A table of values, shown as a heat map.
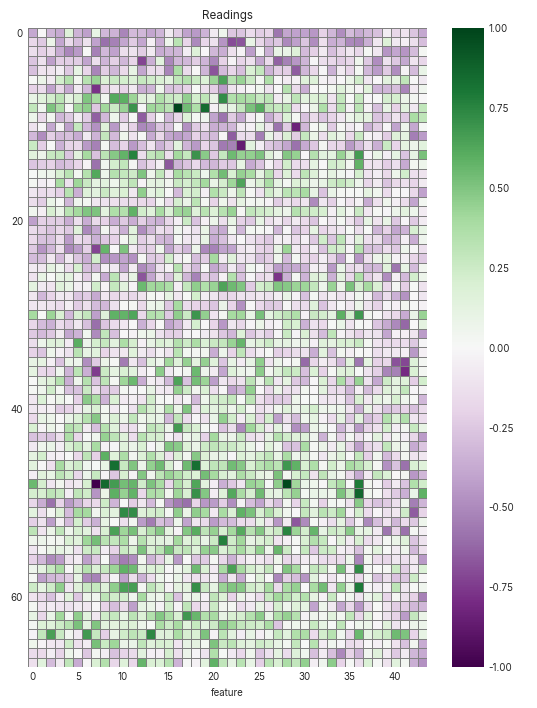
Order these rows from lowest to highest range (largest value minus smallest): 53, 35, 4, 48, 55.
55, 4, 35, 53, 48
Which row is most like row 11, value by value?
50
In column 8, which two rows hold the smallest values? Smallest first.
1, 24
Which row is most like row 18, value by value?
34
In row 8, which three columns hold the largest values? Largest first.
16, 19, 11
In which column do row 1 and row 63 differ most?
22
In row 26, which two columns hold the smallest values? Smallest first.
27, 12
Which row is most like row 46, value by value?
53
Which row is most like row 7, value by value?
19
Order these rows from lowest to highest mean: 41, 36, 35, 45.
35, 36, 41, 45
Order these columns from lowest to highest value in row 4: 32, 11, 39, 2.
39, 2, 32, 11
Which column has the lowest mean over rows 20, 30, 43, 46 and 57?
41
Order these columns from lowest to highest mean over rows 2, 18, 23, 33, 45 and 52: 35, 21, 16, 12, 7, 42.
7, 42, 12, 21, 35, 16
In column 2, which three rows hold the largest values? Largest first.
64, 8, 30
